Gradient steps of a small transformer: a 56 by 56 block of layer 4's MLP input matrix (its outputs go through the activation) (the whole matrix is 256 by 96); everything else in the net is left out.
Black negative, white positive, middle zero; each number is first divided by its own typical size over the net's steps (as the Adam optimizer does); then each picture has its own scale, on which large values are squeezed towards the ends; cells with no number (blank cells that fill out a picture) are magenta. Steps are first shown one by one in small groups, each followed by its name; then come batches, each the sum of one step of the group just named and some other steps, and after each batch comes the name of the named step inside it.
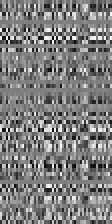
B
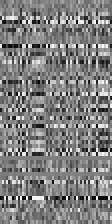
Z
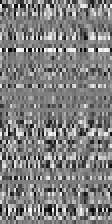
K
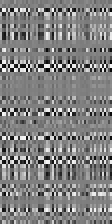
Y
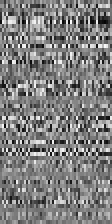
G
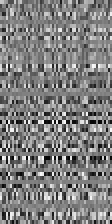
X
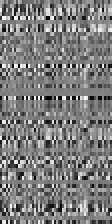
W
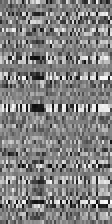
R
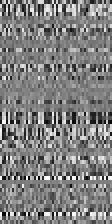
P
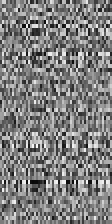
Y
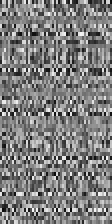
Y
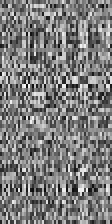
W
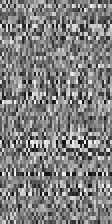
G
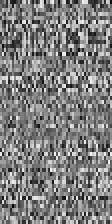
Z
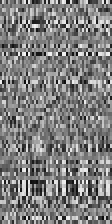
Z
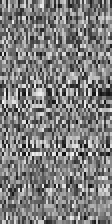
G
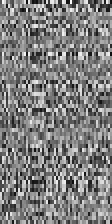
X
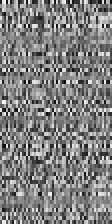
Y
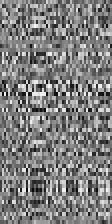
G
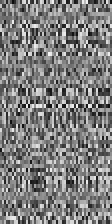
P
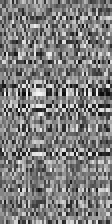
G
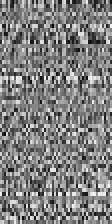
Y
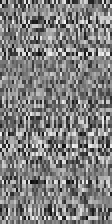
K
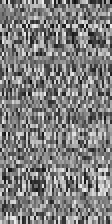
P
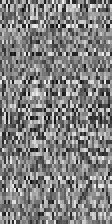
P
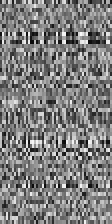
P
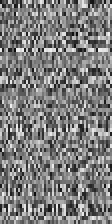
K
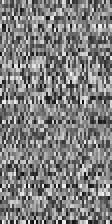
W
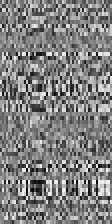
R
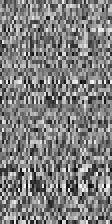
W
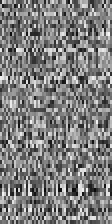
K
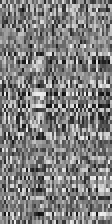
P
